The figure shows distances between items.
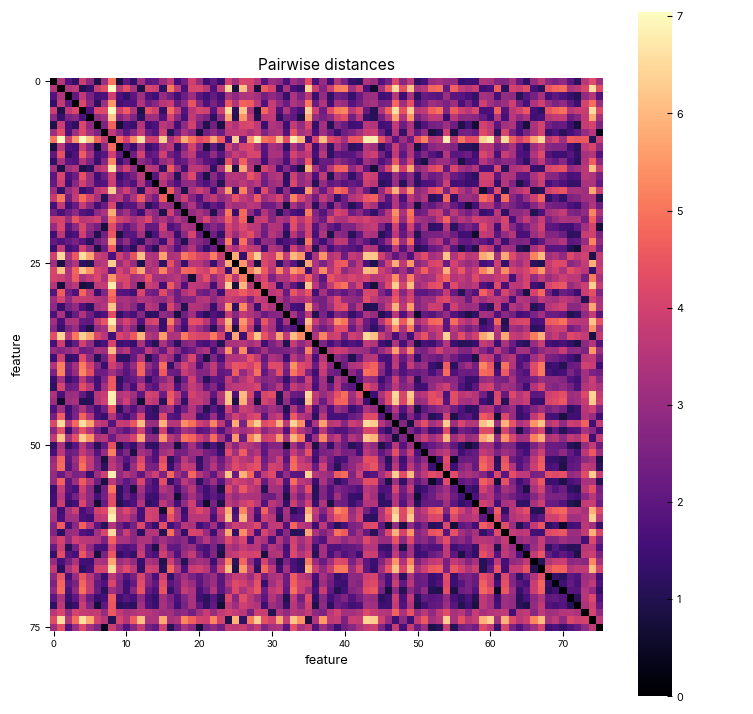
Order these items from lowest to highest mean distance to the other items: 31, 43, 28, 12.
31, 12, 28, 43
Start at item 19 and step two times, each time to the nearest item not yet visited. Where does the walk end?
63
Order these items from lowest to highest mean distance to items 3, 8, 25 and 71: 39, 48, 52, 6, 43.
6, 48, 52, 39, 43
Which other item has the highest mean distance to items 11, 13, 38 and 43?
8
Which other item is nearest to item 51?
11
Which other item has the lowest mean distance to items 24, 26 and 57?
74
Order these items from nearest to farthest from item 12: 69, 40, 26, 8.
69, 40, 26, 8
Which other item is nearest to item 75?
7
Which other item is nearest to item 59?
15
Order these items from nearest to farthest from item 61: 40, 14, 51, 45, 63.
14, 40, 45, 51, 63
